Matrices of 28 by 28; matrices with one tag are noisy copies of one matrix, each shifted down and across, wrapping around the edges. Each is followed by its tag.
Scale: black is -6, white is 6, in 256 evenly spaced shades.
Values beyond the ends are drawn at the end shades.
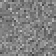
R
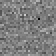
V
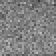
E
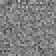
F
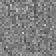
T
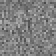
T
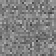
V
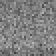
E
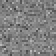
V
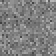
F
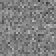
V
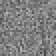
T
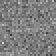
V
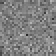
T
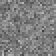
R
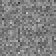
F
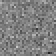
F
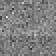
E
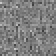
T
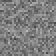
V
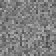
T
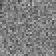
T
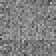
E
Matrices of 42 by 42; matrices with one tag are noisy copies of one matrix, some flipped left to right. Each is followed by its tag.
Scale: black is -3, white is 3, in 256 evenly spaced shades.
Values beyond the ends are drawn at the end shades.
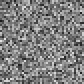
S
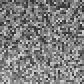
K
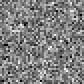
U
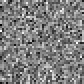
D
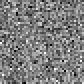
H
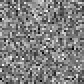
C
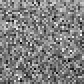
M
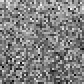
M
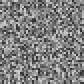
D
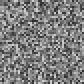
D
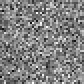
H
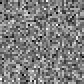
D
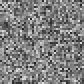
U
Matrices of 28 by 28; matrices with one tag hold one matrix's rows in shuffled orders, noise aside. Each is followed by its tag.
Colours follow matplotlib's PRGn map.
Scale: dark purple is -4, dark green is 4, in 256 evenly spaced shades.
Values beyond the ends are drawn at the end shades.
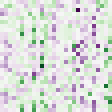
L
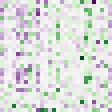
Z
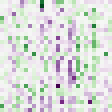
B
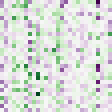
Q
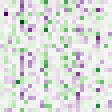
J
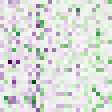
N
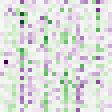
J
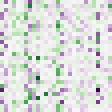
Q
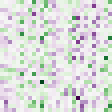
L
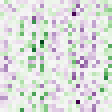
L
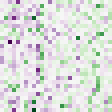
N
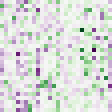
Z
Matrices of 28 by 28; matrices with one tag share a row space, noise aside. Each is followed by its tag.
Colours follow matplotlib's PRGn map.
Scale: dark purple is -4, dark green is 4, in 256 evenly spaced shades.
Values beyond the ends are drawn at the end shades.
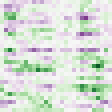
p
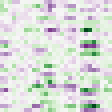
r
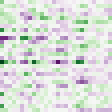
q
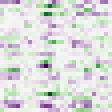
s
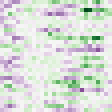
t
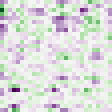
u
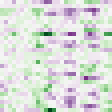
r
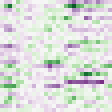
t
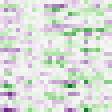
t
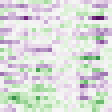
p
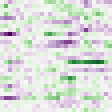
t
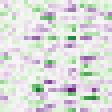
r
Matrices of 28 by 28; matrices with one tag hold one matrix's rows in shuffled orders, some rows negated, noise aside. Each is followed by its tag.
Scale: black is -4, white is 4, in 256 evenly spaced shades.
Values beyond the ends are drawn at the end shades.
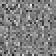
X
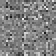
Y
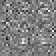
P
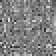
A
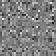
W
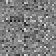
Y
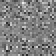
P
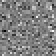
W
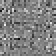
A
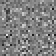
P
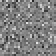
X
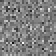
X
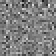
P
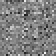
Y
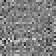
A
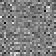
A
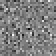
X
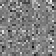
W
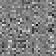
W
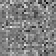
Y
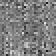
Y
